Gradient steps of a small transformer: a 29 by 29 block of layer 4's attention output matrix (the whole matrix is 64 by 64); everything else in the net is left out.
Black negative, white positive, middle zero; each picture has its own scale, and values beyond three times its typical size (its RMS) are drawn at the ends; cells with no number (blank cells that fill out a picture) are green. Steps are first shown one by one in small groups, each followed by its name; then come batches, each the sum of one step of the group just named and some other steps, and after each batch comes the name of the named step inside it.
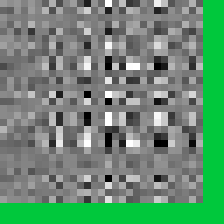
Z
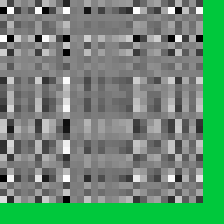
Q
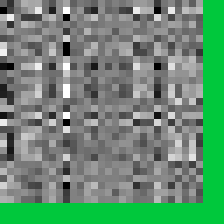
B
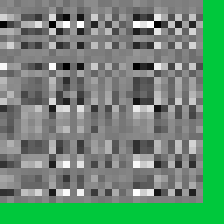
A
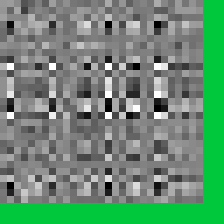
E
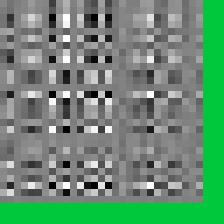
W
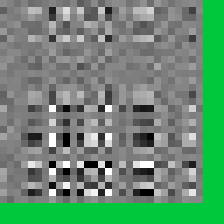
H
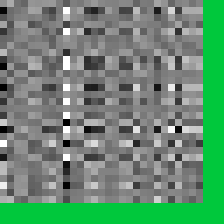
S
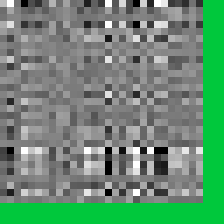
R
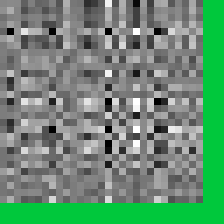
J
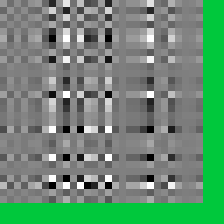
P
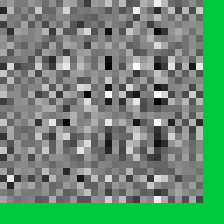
Z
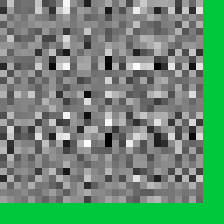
Z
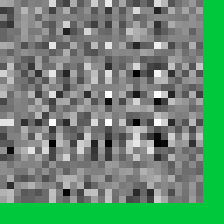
Z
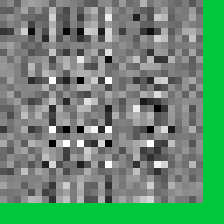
P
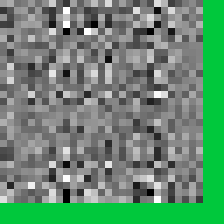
W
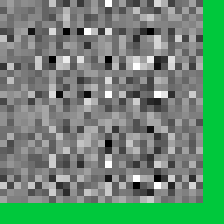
Z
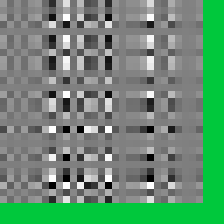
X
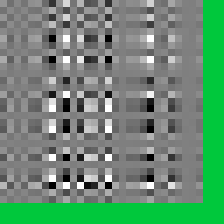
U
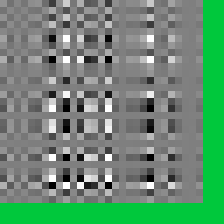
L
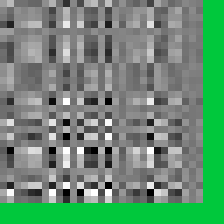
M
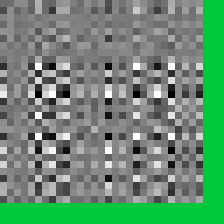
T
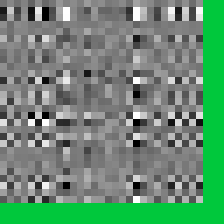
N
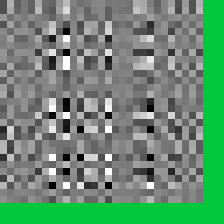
X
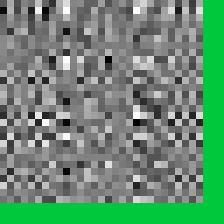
N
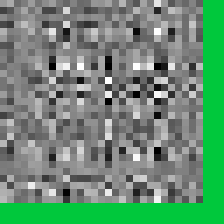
M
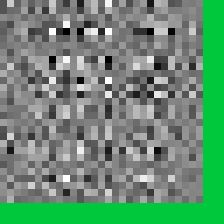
M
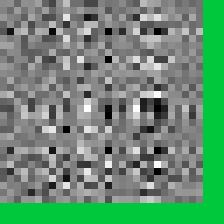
X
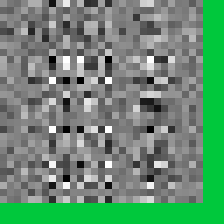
X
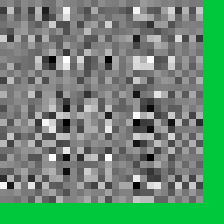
N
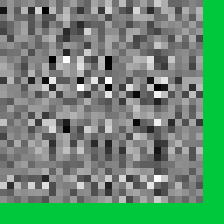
N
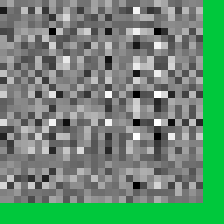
N
